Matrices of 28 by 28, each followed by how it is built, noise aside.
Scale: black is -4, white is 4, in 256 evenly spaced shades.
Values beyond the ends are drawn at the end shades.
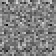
repeating columns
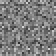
repeating columns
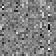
uneven columns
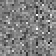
uneven columns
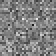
repeating columns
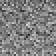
repeating columns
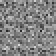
repeating columns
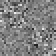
block diagonal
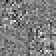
block diagonal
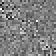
block diagonal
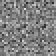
repeating columns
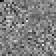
block diagonal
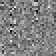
uneven columns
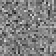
noise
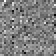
uneven columns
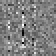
uneven columns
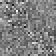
block diagonal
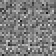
repeating columns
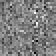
uneven columns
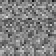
repeating columns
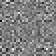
low rank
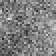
smooth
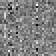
uneven columns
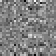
low rank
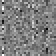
uneven columns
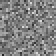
noise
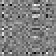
low rank
